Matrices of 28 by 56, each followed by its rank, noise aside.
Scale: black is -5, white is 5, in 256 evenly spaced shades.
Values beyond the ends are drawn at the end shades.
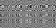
two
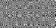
four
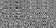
four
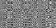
four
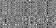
four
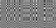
one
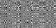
three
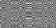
two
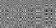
two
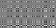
one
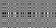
one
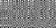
three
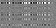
one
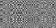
three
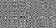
four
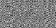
four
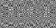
three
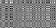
one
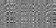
two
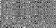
four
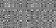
three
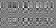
two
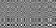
one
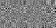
four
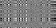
one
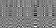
two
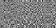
four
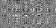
four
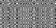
two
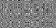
four
